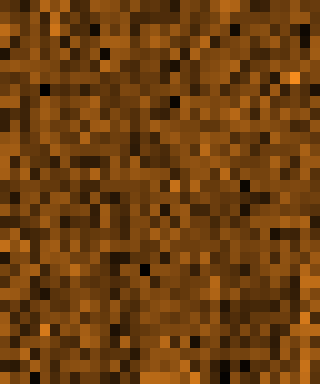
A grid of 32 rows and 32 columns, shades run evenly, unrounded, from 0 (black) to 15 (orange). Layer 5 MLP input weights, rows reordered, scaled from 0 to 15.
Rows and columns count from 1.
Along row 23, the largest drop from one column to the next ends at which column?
15
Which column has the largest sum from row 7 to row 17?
21
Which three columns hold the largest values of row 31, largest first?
31, 19, 4
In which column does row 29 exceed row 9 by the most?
17
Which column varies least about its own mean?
26
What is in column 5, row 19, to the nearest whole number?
10
